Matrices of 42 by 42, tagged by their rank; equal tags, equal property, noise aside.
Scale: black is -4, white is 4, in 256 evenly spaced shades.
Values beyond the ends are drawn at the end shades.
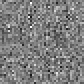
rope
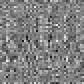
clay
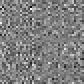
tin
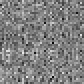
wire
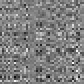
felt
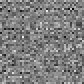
tin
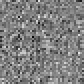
clay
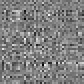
tin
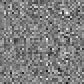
clay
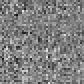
wire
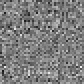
wire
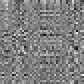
felt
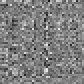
clay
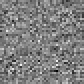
rope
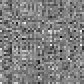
tin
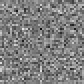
wire
